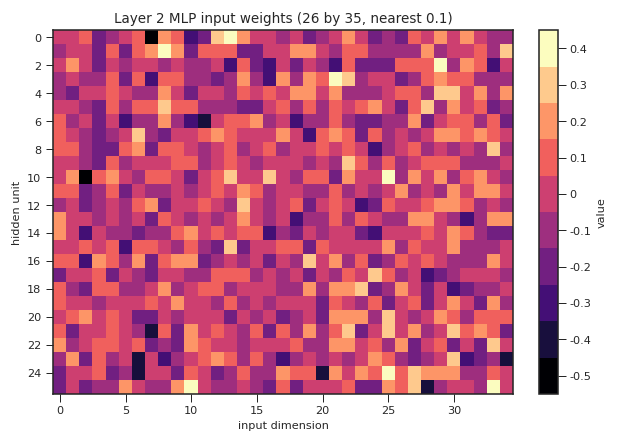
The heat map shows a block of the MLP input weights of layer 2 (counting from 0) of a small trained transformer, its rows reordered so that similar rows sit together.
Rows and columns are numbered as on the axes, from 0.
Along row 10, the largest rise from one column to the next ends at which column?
3
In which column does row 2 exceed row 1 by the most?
29
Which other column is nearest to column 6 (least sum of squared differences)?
20
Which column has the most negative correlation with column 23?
31
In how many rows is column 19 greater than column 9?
10
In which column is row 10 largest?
25
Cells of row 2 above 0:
9
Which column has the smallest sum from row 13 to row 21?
7
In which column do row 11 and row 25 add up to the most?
33
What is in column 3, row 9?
-0.2
